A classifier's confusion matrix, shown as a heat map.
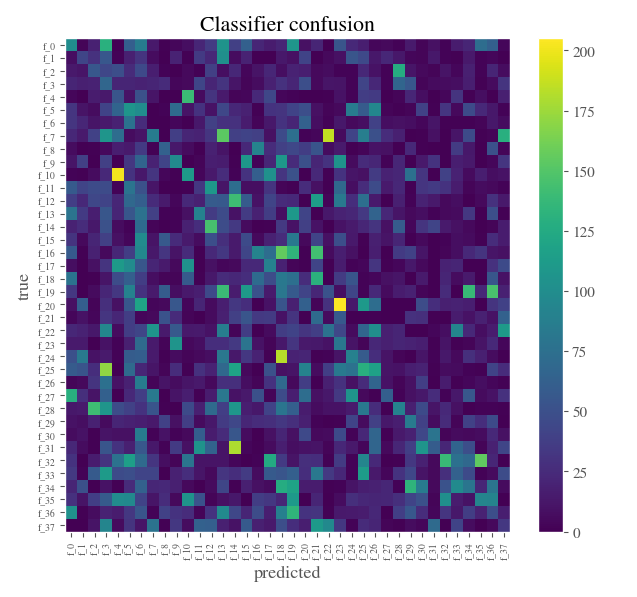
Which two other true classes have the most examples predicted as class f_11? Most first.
f_31, f_13
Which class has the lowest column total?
f_27
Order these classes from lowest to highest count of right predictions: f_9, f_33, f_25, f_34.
f_33, f_34, f_9, f_25
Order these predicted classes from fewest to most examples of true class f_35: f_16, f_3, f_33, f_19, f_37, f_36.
f_37, f_33, f_16, f_3, f_36, f_19
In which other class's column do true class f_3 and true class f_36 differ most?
f_19
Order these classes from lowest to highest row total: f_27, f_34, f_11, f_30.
f_30, f_11, f_27, f_34
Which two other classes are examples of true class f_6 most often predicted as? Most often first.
f_5, f_20
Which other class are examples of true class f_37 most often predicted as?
f_21
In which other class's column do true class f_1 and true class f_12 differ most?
f_14
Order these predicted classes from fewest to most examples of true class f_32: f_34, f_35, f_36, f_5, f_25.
f_36, f_34, f_25, f_5, f_35
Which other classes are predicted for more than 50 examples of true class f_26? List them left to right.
f_3, f_6, f_18
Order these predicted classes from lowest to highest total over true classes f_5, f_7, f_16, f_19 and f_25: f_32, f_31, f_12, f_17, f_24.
f_31, f_32, f_12, f_17, f_24
